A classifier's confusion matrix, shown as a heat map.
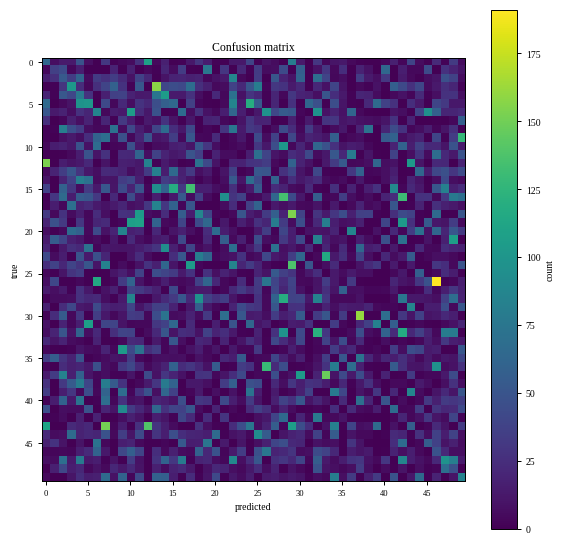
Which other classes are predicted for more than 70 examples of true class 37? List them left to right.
2, 30, 33
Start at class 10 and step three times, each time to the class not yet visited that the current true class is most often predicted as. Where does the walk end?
29
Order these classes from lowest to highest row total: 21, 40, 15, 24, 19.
21, 40, 24, 19, 15
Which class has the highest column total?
4
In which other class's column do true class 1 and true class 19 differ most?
11
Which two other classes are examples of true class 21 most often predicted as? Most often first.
48, 32
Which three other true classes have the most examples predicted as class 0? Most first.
12, 43, 5
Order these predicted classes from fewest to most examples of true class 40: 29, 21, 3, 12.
12, 3, 29, 21
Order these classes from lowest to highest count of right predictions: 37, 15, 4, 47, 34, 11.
34, 37, 11, 4, 47, 15
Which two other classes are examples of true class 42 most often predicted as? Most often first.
32, 28
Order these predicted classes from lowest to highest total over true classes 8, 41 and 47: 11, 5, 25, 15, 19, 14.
19, 11, 5, 15, 25, 14
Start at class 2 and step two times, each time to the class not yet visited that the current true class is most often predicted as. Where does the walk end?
14
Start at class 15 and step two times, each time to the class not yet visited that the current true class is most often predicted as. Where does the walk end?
13
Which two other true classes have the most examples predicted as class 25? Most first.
44, 3
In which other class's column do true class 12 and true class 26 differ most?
46
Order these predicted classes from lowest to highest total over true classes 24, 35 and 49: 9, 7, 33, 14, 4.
33, 9, 4, 14, 7
